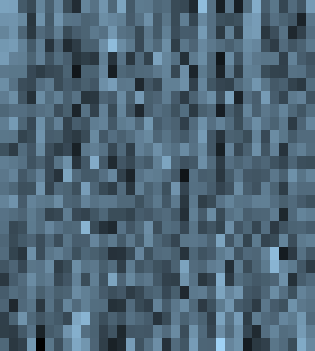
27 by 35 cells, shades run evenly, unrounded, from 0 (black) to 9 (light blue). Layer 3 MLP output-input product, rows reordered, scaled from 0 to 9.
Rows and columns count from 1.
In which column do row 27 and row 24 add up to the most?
25
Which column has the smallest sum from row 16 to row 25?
14
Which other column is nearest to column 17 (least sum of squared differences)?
35
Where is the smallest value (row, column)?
27, 5
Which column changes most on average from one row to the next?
13
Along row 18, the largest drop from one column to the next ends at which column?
11
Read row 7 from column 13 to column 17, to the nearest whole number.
7 5 5 2 4
